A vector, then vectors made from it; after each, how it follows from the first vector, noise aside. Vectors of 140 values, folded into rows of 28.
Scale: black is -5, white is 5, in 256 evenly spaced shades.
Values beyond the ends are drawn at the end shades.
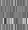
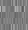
reversed, shrunk.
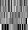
wrapped around, negated, scaled up.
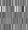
reversed.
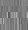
wrapped around, shrunk.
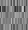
reversed, negated.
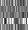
scaled up.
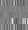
partly zeroed.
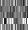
scaled up.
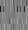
reversed, negated, partly zeroed.
